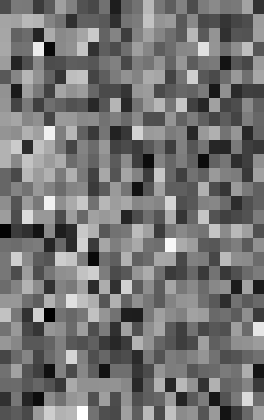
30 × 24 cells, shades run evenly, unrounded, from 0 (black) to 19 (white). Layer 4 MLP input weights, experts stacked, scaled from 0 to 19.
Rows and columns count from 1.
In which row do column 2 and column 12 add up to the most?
19
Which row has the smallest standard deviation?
9
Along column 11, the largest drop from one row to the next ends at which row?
10
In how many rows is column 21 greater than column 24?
11
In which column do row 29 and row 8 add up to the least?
4
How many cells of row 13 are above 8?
15
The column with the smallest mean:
21
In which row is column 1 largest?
23
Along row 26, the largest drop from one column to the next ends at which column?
8
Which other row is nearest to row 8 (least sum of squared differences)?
5
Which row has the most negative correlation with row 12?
17
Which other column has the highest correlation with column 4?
1
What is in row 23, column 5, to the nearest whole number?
0
